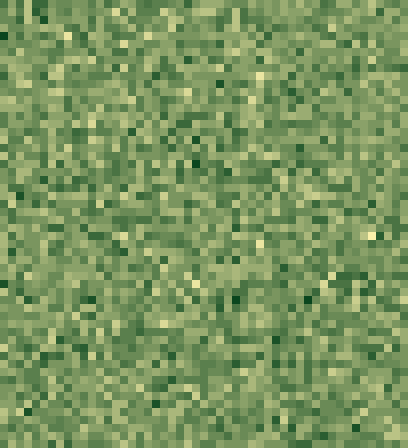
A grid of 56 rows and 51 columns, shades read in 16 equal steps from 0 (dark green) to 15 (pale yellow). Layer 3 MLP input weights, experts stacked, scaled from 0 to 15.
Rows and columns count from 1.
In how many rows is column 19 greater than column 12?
21
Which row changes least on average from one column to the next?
34
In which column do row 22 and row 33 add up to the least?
28
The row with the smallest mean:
46
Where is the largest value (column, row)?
47, 30
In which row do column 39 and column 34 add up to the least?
38
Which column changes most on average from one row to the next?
16
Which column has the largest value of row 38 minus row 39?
51
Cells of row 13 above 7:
23
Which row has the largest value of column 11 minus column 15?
31
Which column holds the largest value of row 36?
25
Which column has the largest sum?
7
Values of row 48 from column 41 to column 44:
7 8 9 7
